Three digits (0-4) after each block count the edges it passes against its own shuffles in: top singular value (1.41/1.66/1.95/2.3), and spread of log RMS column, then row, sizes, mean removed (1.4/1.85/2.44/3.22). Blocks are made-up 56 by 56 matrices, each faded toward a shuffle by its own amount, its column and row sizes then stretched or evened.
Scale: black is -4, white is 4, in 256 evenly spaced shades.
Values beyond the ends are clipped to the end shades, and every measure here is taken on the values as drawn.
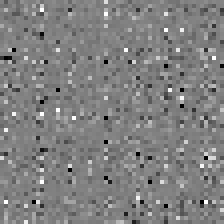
1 3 2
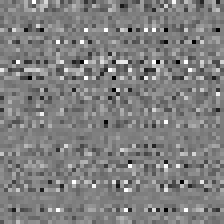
3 1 4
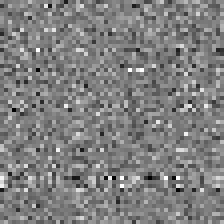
3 0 2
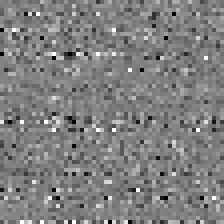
0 0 3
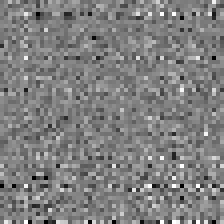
2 1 3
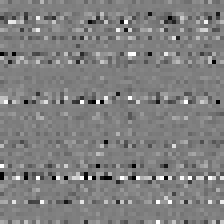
2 0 4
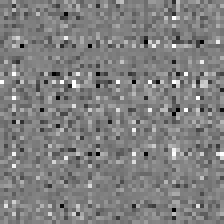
0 2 3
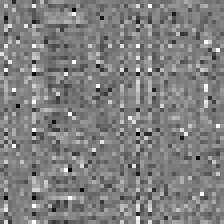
4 2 0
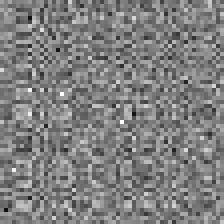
4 2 1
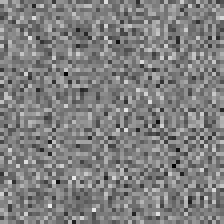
4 0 0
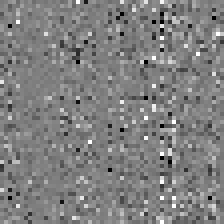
1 3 0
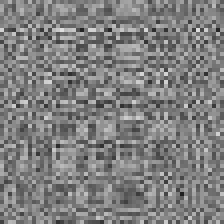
4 0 3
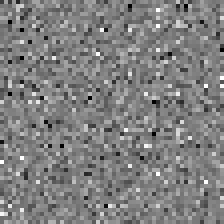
0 1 1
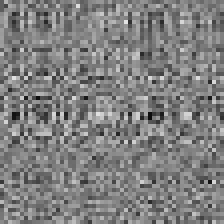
4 1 3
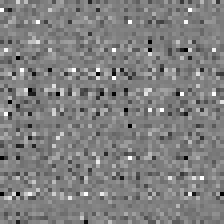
1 1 3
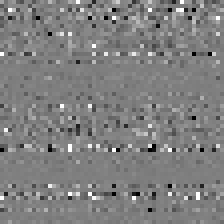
1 1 4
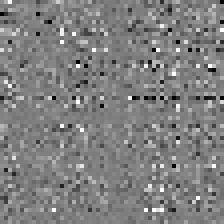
1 2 3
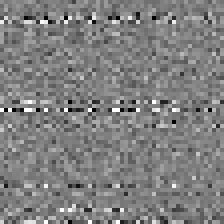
4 1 3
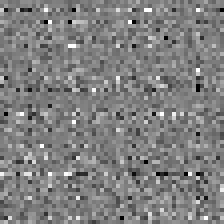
0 2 3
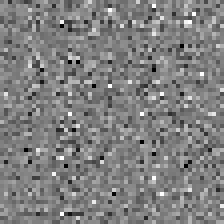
1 2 1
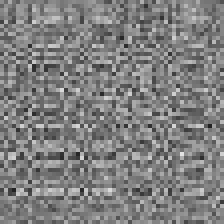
4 0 3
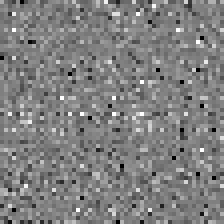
1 1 2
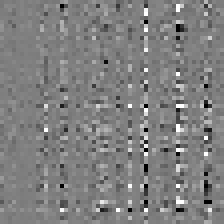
4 4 2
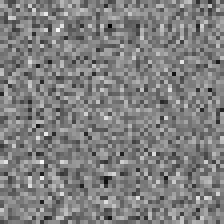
2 1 1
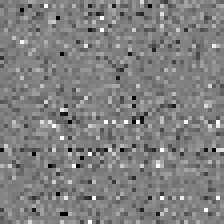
1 0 2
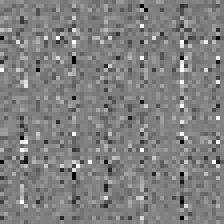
2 3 2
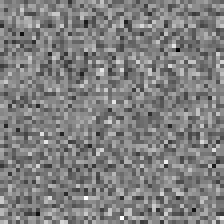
3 0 1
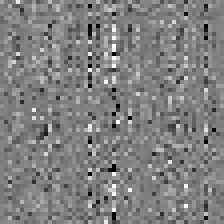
4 3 0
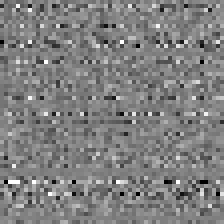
1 0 4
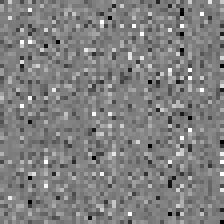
0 3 0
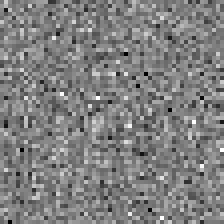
2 0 0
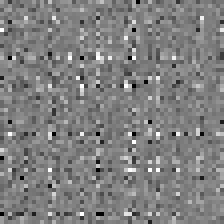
3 3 2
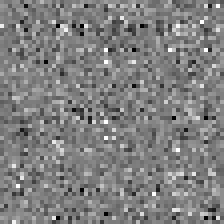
1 1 2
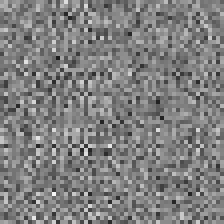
4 2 1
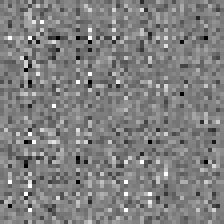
2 3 2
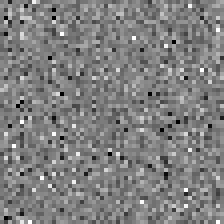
2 1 0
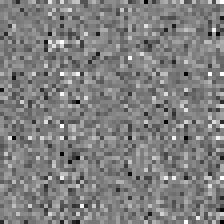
3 2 2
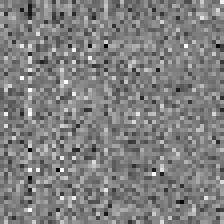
2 2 0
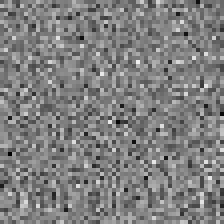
3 0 0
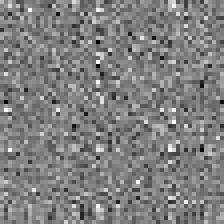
3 2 0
